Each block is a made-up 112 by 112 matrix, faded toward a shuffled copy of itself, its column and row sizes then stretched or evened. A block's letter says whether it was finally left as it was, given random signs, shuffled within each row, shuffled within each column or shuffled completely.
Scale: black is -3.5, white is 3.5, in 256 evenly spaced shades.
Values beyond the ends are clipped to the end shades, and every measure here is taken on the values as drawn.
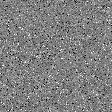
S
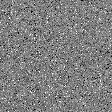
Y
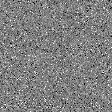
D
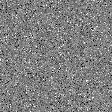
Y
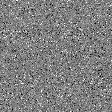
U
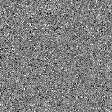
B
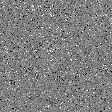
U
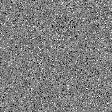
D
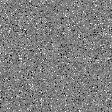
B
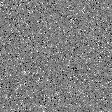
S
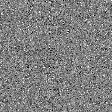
D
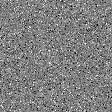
S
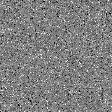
Y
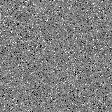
S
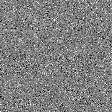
U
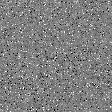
U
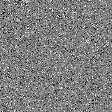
D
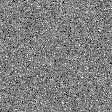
U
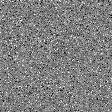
U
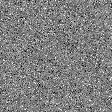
S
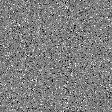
Y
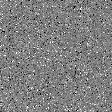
D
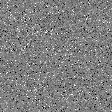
U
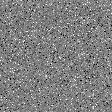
S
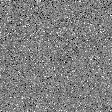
U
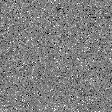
B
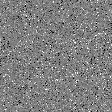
Y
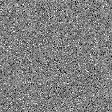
B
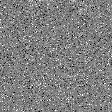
B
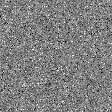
U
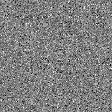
B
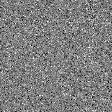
D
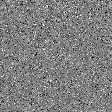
U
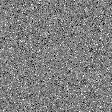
Y
